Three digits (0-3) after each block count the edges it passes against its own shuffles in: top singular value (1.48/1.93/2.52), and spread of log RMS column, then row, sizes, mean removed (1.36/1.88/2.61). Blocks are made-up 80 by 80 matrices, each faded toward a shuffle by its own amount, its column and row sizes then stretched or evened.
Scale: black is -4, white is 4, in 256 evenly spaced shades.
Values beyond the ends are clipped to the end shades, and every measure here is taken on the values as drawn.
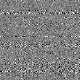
2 2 3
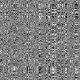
3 3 2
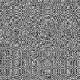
3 2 0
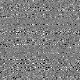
2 1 3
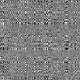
3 3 3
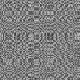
3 2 2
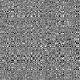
3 2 3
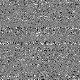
0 1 3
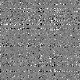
1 2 3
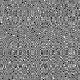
3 0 1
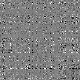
1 3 3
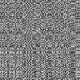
3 0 3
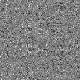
2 1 0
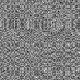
3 1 0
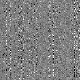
2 3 0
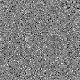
2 0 0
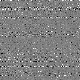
2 0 3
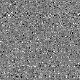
1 0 2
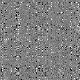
2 3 2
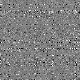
0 2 3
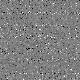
0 0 2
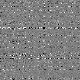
1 2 3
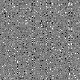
2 2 0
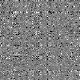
2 2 2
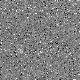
0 1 1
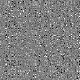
2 2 1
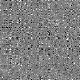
2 2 2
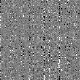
2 3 1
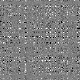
2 3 3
